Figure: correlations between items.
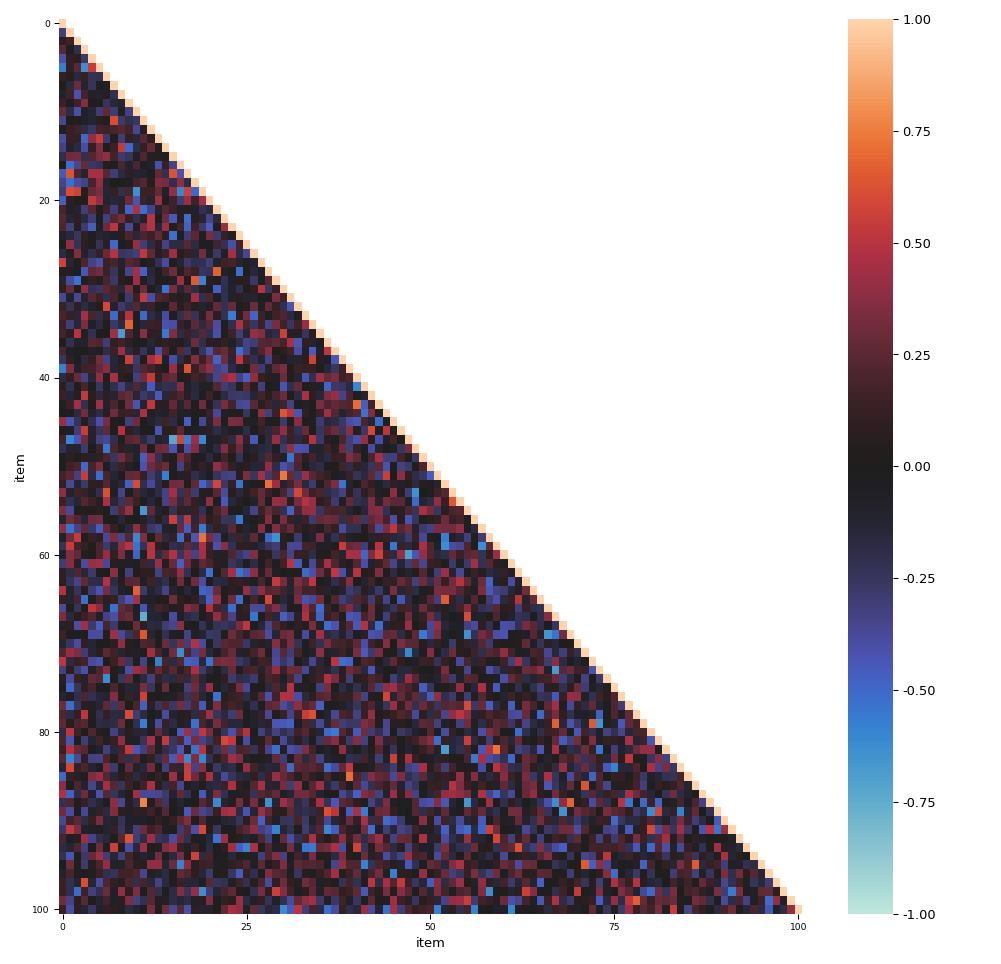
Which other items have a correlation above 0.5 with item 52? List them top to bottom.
10, 21, 28, 65
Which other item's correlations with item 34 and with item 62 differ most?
93
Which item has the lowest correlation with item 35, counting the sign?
8
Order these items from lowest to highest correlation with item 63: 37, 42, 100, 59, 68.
37, 59, 100, 42, 68
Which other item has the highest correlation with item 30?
51
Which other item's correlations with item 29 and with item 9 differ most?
82
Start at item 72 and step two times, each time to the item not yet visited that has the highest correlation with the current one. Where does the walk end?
67
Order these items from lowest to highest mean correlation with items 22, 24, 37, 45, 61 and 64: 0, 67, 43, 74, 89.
43, 74, 67, 0, 89
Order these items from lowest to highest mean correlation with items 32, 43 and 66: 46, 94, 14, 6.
46, 14, 6, 94
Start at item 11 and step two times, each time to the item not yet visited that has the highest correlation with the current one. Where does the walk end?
69
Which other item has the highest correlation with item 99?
78
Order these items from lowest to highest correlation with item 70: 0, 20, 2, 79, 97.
2, 79, 0, 20, 97
